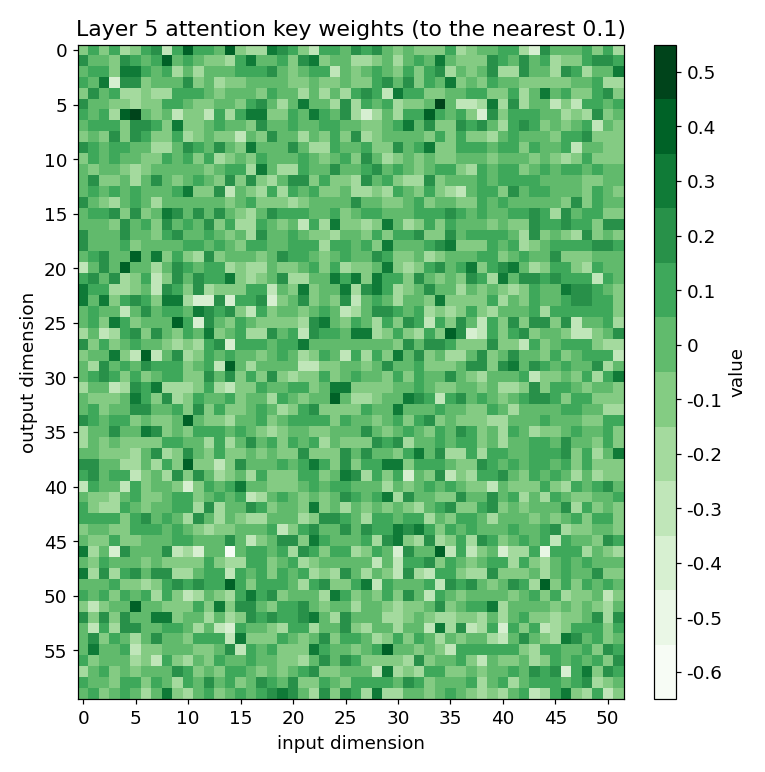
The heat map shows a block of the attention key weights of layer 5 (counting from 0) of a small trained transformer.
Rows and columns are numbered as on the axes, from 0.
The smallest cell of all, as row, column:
46, 14
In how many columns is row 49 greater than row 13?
23
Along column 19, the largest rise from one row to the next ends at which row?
45
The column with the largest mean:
25
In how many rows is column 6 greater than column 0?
20
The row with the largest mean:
15
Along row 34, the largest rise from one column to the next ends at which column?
10
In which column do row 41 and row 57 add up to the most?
29
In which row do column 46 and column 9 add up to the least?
6
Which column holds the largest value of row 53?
34
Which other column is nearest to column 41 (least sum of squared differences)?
9
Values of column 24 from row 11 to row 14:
0.2 -0.1 -0.1 0
